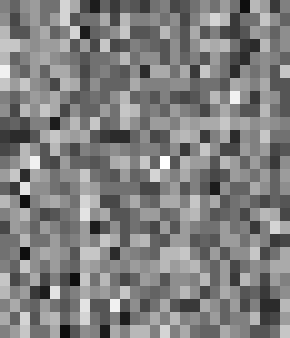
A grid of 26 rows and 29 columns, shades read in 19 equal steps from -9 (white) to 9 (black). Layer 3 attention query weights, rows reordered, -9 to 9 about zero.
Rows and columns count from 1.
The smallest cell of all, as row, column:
13, 17
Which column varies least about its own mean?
14
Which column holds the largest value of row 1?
25
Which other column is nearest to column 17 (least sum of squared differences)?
29
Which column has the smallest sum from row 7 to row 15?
27
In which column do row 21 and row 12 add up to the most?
24
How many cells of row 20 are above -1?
13
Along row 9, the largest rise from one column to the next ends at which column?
7
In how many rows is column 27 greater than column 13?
11
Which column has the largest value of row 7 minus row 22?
9
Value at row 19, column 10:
0
